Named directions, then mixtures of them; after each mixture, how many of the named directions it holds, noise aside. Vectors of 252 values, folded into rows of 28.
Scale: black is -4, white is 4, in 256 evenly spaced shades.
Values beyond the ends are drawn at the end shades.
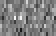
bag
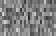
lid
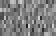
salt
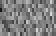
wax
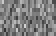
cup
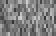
three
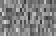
one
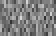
four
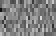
three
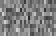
one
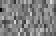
four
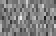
four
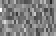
two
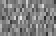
four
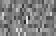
four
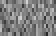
three
